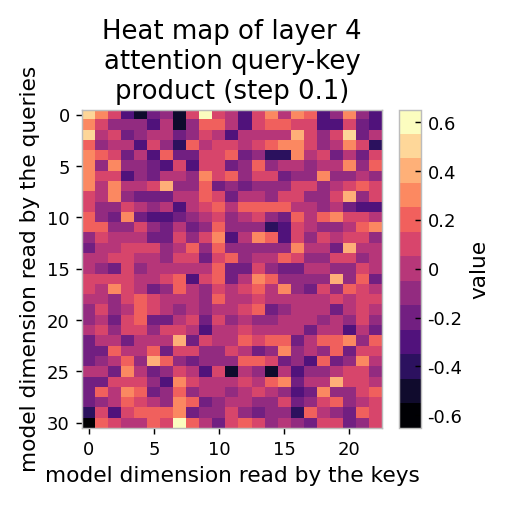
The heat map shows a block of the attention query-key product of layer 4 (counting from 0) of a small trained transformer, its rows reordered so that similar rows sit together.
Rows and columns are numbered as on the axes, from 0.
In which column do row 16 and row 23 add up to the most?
19
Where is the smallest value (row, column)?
30, 0
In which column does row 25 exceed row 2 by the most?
3
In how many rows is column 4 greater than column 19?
12
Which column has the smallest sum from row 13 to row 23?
9
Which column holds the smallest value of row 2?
11
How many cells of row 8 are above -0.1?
14
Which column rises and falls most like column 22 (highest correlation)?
7
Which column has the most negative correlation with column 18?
17
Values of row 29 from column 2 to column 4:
-0.3 0.1 0.2
